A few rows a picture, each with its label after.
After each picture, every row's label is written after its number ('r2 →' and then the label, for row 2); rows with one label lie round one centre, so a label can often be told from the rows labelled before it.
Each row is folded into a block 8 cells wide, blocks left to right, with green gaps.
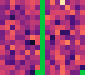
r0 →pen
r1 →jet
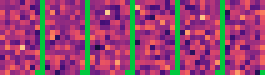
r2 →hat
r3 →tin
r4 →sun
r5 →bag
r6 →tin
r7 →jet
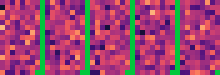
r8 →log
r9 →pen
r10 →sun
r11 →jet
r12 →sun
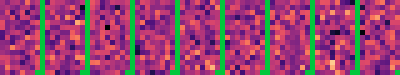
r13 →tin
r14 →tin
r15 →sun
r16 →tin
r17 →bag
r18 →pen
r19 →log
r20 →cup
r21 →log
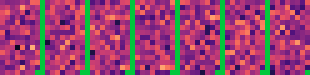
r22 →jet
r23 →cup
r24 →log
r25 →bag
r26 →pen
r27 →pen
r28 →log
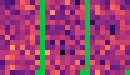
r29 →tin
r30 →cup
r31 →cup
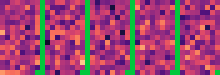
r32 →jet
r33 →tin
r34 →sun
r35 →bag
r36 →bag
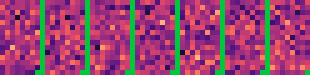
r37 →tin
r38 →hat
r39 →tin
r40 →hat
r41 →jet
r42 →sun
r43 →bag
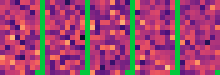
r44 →sun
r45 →hat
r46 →pen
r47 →bag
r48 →sun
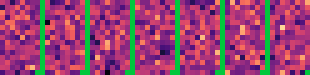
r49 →log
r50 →sun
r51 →tin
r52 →bag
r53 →sun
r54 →pen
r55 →jet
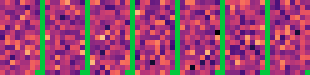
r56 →pen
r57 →cup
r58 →sun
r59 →hat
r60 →pen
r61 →cup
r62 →tin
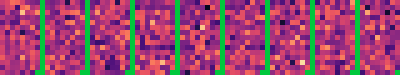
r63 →cup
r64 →hat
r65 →tin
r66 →hat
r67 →sun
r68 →hat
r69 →hat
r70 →log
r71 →bag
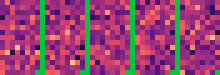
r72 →pen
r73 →hat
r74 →bag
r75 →log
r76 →pen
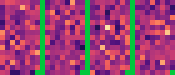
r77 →cup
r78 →hat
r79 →pen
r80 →hat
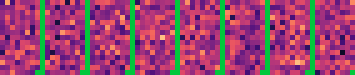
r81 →jet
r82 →hat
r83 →pen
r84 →tin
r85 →bag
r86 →log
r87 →hat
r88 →bag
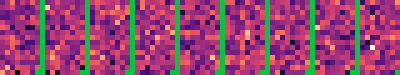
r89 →pen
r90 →tin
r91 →cup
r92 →cup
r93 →tin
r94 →sun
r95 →tin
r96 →log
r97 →tin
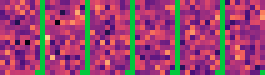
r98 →cup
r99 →hat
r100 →cup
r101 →sun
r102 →tin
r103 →jet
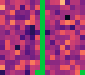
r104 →bag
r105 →hat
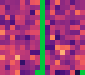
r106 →jet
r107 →tin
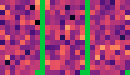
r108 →bag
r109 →sun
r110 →hat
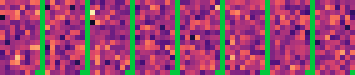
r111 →jet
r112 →log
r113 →log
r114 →jet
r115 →bag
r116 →bag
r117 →pen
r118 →pen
